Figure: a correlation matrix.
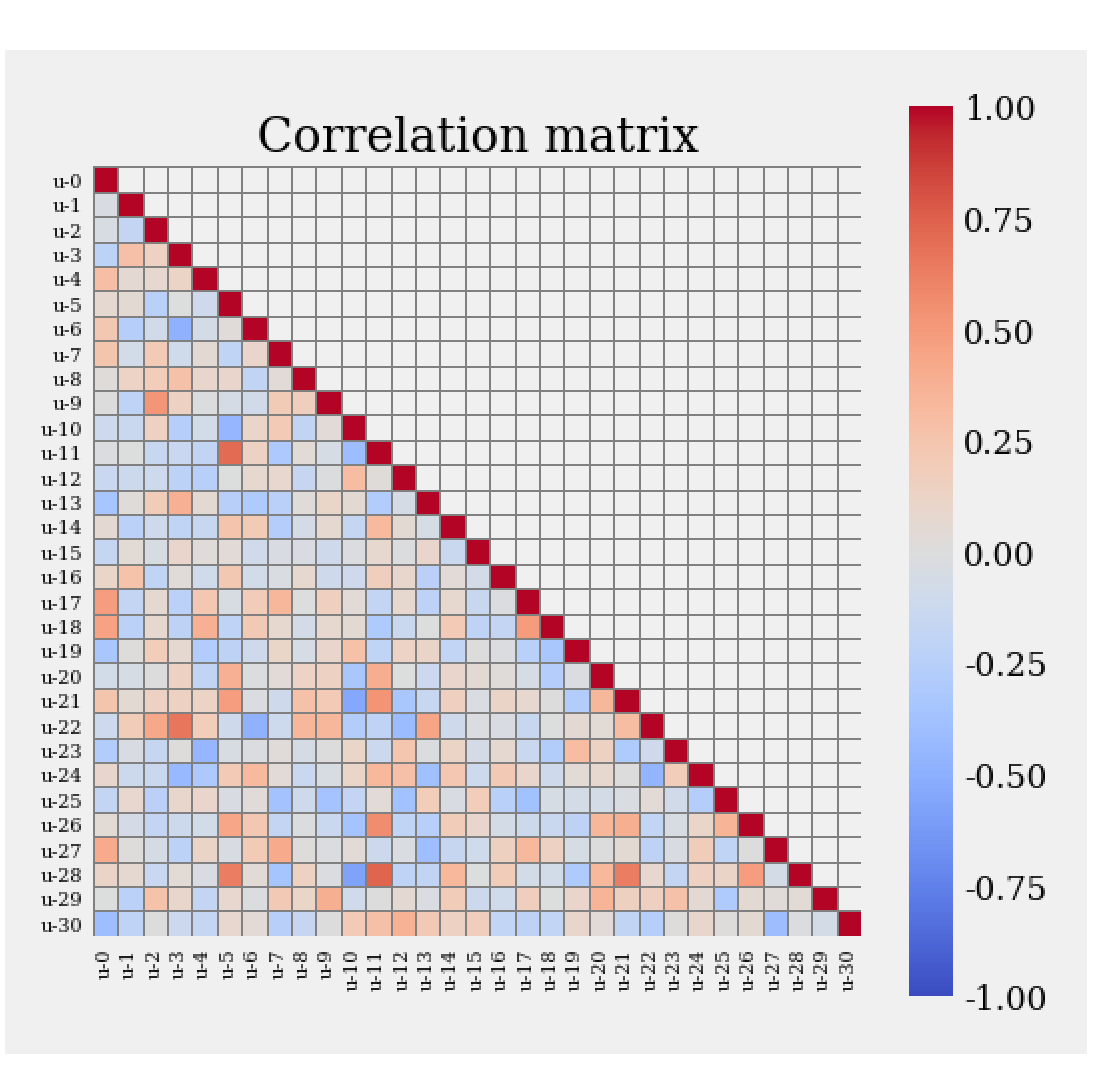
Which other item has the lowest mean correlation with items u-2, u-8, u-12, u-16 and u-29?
u-25
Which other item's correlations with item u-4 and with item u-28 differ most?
u-11
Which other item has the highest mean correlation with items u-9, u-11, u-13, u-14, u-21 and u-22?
u-28
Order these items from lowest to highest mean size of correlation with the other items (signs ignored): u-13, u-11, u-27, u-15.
u-15, u-27, u-13, u-11
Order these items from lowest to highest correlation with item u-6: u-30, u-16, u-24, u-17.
u-16, u-30, u-17, u-24
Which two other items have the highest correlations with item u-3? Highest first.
u-22, u-13
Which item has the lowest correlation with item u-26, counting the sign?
u-10
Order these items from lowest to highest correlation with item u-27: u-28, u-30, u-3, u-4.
u-30, u-3, u-28, u-4
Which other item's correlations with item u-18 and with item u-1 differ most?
u-17
